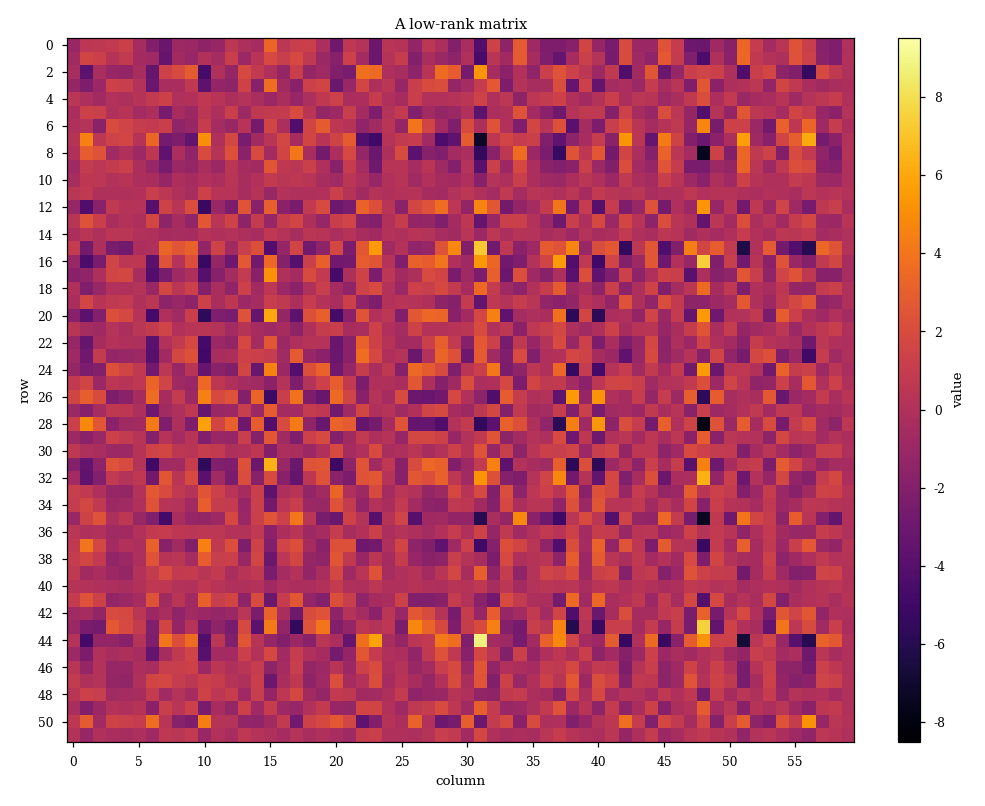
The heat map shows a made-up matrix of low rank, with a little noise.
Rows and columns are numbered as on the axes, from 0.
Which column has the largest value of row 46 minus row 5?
31
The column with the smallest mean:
10
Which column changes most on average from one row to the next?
48
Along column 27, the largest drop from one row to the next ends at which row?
28
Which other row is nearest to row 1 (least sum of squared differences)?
5
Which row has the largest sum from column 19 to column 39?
44
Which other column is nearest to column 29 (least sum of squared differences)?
57
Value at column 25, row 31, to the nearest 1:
-2
